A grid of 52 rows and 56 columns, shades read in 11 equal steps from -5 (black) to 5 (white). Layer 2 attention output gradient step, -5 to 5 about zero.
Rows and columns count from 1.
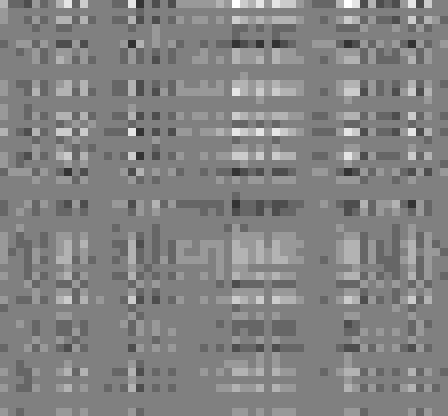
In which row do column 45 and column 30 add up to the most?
1
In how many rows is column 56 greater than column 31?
10
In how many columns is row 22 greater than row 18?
14
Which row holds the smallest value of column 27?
26
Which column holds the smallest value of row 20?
18
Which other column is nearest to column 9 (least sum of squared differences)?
17
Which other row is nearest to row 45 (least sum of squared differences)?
13
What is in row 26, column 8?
-1
